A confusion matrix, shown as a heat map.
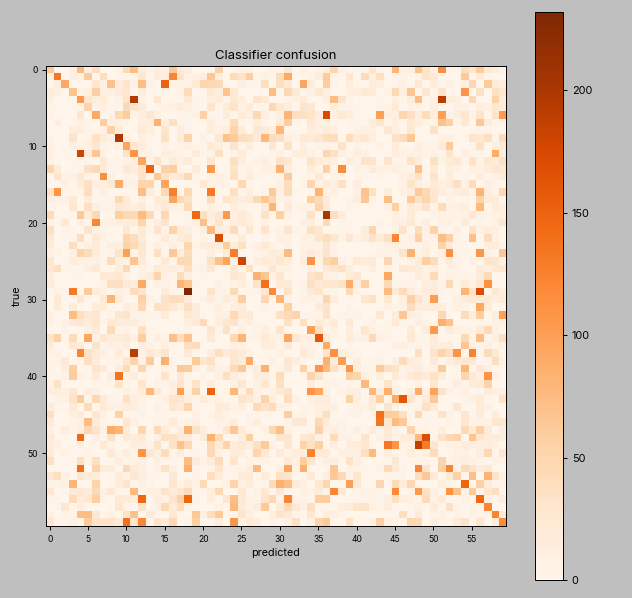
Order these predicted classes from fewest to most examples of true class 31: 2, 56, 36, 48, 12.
2, 48, 36, 12, 56
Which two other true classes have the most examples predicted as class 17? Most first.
42, 28
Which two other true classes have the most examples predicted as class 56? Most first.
29, 24
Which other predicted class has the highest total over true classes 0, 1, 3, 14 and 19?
36
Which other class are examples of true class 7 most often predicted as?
14
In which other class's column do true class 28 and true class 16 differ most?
21
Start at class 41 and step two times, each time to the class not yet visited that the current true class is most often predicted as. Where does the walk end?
24
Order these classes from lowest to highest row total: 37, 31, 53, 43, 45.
31, 45, 53, 43, 37
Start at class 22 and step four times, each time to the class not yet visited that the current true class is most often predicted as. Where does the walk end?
5
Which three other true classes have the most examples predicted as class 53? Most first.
37, 55, 48
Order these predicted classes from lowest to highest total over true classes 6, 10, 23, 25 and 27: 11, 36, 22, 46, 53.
53, 46, 22, 11, 36
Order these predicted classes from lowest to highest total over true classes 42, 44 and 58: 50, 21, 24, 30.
30, 24, 50, 21
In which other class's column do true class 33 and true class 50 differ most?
34
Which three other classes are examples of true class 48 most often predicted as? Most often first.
49, 4, 21
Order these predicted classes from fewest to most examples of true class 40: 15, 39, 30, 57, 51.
51, 15, 30, 39, 57
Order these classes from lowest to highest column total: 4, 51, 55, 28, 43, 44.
43, 55, 44, 28, 51, 4
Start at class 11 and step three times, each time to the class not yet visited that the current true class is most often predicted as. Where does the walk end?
18
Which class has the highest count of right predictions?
9
